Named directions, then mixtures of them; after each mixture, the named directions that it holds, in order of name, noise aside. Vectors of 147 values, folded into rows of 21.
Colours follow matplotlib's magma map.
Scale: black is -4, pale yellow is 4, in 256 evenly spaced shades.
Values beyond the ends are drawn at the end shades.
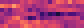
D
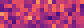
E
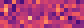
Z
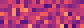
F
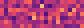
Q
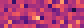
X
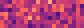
E.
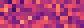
F, Z.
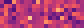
E, Z.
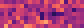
D, X, Z.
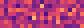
Q.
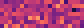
X, Z.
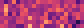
F, Z.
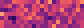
E, Q.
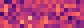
Z.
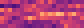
D.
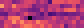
D, E.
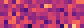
F, Q, Z.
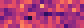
D, Q.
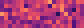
E, F, X.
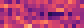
D, F, Z.
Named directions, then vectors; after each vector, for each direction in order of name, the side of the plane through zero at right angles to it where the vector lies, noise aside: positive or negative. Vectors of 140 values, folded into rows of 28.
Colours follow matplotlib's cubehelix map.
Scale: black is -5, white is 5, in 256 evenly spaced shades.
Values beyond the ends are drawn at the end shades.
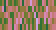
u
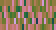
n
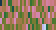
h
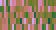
negative, positive, negative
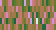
negative, negative, positive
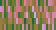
positive, negative, positive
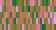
negative, negative, positive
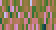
negative, positive, positive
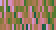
negative, positive, negative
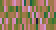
positive, positive, negative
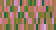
positive, negative, negative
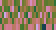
negative, positive, positive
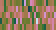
negative, negative, positive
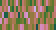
positive, negative, negative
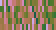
negative, positive, negative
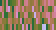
positive, negative, positive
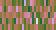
negative, negative, positive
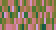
negative, positive, positive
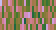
negative, negative, negative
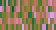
positive, negative, positive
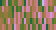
positive, positive, positive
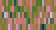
negative, positive, positive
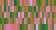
negative, positive, positive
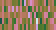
negative, negative, positive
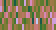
negative, negative, positive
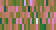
negative, negative, positive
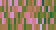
negative, negative, negative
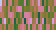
negative, negative, negative
